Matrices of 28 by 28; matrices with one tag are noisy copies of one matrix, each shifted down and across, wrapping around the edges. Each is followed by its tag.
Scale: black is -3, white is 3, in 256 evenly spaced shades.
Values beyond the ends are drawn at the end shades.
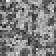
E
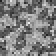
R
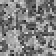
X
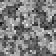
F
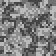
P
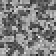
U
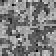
U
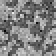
R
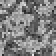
P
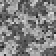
F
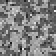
E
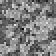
P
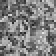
X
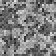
U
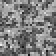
U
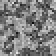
R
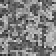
E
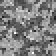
P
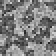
R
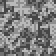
R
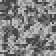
U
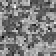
U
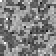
E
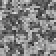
U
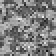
U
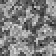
R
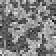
F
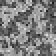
F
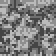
P
